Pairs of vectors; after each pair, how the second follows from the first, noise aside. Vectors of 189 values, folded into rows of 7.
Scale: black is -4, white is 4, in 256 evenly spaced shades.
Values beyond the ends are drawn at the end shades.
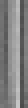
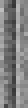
wrapped around, negated.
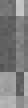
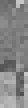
partly zeroed.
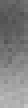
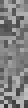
sign-scrambled.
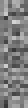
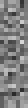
reversed.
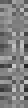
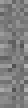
negated, shrunk.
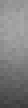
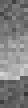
wrapped around, negated.
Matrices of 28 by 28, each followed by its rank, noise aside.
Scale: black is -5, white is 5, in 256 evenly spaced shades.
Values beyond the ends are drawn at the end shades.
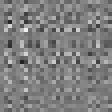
two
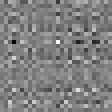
three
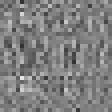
four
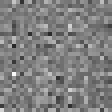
four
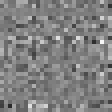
four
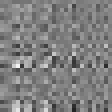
two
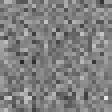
six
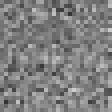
eight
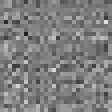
four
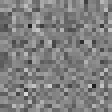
four
